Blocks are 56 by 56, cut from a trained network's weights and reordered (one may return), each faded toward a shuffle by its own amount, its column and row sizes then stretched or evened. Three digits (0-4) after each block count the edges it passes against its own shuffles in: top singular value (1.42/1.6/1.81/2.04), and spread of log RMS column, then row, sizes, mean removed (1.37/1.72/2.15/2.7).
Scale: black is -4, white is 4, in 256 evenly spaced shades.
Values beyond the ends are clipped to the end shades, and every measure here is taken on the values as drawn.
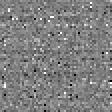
0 2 1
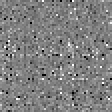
0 1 2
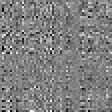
4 4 4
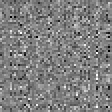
3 4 2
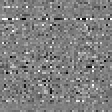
2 1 4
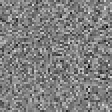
3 1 1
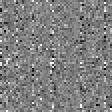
2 3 0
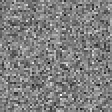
2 0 0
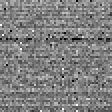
3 0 1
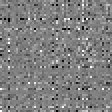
2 3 4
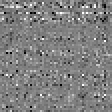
0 3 4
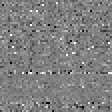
0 0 3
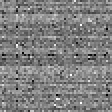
4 2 0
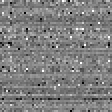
2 0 2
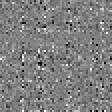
1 3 2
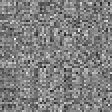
4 1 3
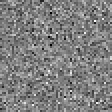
0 1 0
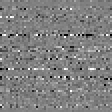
2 0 4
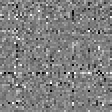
1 2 3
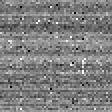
4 1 1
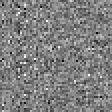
2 2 0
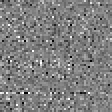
2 1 2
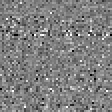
1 0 3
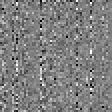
2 4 1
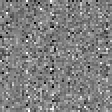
0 3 0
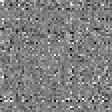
1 3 4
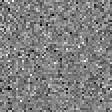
0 0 1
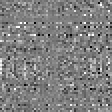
2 3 4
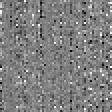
1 4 0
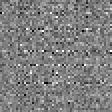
3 1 3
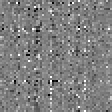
2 3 2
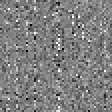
0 3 0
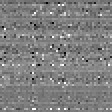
2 1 3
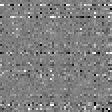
3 2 4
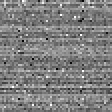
4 0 1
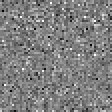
0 0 1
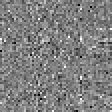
1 1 1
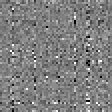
3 3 1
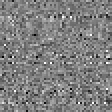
3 1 3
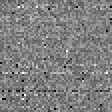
0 1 2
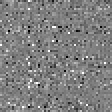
1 1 3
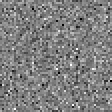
0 0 0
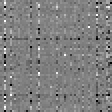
2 4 1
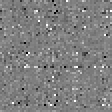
0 1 2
